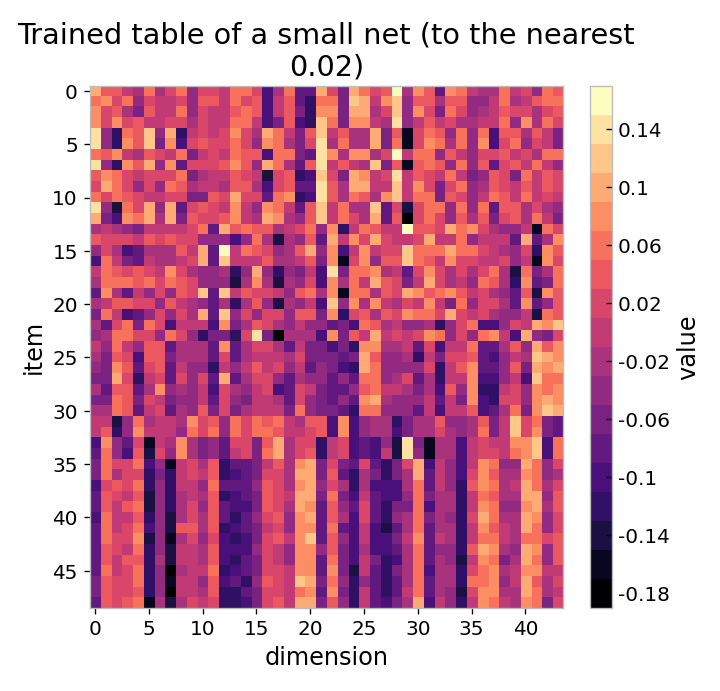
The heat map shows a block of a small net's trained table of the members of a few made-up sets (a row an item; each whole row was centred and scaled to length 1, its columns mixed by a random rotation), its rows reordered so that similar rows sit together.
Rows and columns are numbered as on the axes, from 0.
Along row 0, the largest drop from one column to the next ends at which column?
29
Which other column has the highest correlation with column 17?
39
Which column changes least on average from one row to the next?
38
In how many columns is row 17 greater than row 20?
20
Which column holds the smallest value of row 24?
24
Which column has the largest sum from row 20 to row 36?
41
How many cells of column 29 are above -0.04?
31
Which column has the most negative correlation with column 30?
6
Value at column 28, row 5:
0.06
